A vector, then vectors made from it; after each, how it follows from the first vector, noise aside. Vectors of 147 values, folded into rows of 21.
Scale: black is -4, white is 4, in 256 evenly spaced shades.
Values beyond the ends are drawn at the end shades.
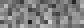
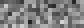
copied.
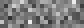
negated.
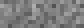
reversed, shrunk.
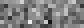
negated.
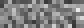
wrapped around, negated.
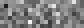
negated.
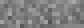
negated, shrunk.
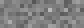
wrapped around, negated, shrunk.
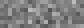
negated, shrunk.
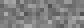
wrapped around, negated, shrunk.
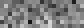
copied.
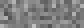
wrapped around, negated, shrunk.
